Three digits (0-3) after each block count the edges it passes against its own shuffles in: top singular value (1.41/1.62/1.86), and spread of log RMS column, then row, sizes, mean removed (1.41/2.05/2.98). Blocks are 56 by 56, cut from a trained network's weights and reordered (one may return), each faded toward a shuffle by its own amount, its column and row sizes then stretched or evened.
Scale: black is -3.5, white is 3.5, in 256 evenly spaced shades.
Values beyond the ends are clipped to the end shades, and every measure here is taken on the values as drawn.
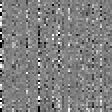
2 3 1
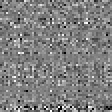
2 1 3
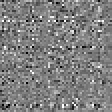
2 2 2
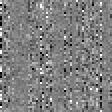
1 3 0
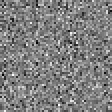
1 1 0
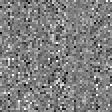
0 2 0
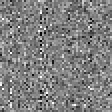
2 2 0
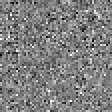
1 1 1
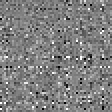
1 2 2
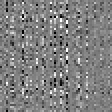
3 3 1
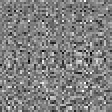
3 2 2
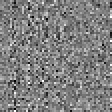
1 2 0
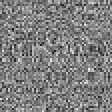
3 0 1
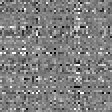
3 2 3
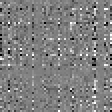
2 3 2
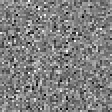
0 1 0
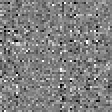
0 2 2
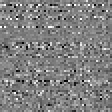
1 0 3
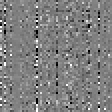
1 3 1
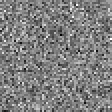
0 0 0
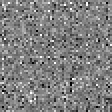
0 2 2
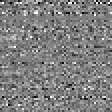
2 0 3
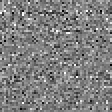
0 1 2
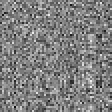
3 1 0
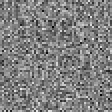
3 0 0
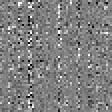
0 3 1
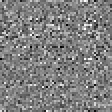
1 1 2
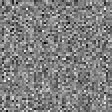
2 1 0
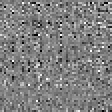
1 2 2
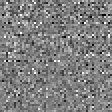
1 1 2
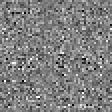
0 1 2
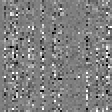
0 3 1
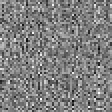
3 2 0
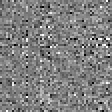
2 2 2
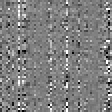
3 3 1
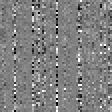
3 3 0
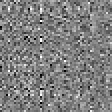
3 2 1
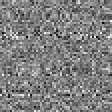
3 0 2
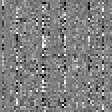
3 3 1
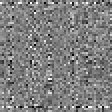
3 2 1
